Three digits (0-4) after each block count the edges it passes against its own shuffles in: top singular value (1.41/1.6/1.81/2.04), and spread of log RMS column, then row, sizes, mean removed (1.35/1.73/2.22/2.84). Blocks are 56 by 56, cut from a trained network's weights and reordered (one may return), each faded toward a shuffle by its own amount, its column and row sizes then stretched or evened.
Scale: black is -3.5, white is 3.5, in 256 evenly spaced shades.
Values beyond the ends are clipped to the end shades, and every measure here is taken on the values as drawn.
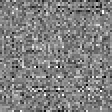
2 1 3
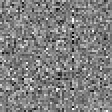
1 2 1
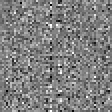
1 3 0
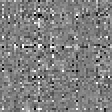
1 3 3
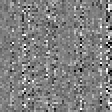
2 4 0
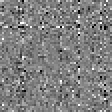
2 3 2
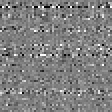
3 1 4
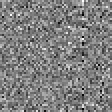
3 1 1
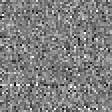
0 1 2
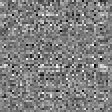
4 2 3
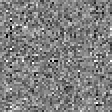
1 2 0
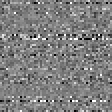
2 0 4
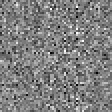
1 2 1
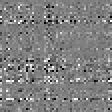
1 3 4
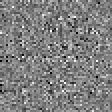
1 1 2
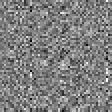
4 2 0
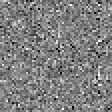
1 1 0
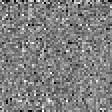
1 0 3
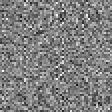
4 2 0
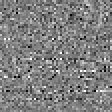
2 1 3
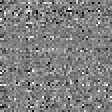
0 2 4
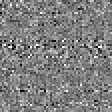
2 0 3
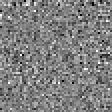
2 1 2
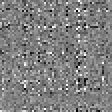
2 3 3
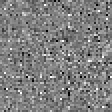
0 1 2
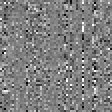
2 4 0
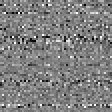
2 0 4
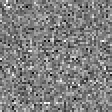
0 0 1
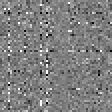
1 3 2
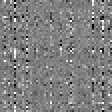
1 4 2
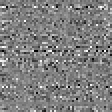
1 1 4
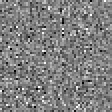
0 2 0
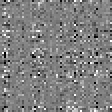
0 4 4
